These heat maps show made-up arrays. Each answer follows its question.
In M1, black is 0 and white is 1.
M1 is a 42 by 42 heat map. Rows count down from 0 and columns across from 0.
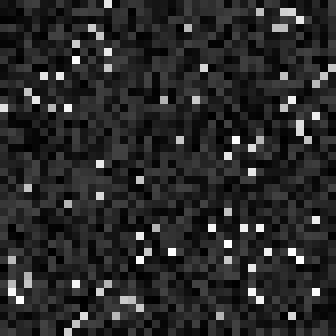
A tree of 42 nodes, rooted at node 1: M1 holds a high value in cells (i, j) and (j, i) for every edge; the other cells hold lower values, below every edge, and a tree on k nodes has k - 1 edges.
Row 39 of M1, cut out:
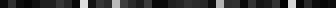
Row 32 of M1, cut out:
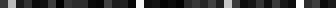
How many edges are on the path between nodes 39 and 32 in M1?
3
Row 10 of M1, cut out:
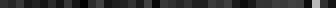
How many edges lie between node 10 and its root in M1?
3
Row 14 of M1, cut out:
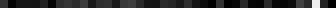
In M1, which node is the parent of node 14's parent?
36
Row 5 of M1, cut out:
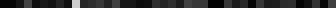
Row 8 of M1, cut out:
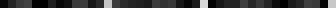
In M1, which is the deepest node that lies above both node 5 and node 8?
35
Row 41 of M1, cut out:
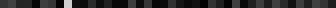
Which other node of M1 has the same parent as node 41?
25
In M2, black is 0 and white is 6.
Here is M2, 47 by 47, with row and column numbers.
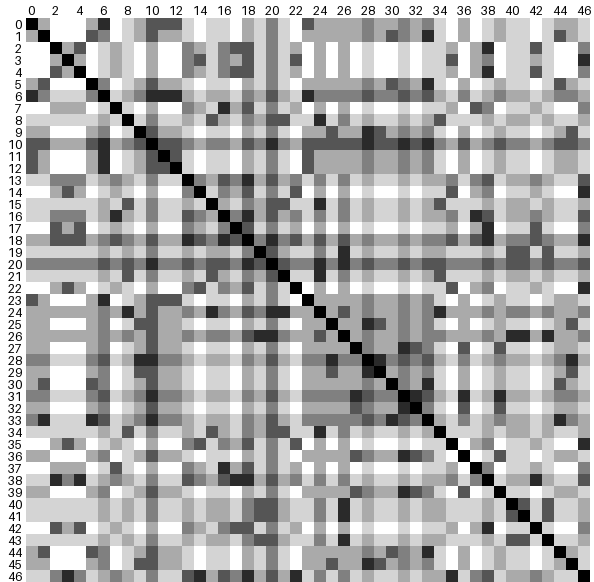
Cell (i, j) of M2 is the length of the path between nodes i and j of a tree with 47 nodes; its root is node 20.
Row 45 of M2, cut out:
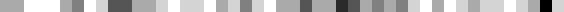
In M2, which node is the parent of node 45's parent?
10
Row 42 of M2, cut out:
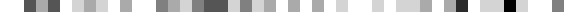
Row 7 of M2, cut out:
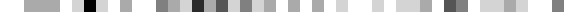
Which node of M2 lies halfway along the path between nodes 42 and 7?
18
